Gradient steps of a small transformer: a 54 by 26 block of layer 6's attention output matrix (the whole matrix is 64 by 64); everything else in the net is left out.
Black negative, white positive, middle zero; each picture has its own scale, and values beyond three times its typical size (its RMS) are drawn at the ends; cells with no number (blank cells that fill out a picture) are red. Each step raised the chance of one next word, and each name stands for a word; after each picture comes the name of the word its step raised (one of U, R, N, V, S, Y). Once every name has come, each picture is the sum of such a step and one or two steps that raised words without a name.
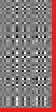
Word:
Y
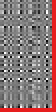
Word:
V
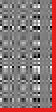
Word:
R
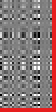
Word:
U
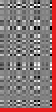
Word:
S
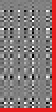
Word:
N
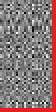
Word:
S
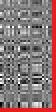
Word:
V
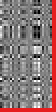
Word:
V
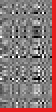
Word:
Y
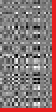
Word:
R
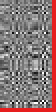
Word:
S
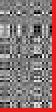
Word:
U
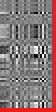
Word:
V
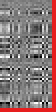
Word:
N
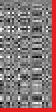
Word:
N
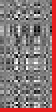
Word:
U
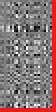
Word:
R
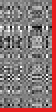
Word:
R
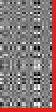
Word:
R
